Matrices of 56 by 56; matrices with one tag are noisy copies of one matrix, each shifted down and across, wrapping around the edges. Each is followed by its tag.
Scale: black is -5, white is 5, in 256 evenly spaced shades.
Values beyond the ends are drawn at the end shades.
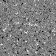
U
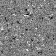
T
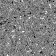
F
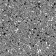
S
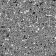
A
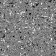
A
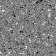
F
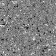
T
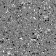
T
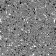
S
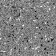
A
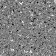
U
